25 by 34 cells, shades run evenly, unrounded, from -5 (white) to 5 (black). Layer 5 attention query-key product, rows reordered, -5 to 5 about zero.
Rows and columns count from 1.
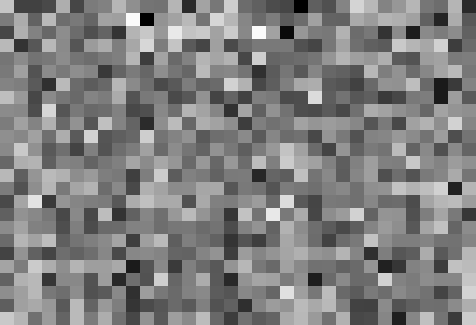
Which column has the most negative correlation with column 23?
32
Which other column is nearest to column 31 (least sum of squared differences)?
25
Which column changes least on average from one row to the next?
6
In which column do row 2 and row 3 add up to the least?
10
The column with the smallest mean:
2
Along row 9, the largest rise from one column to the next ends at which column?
5
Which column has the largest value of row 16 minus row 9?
4
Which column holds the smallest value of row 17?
20
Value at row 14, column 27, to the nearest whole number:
-1
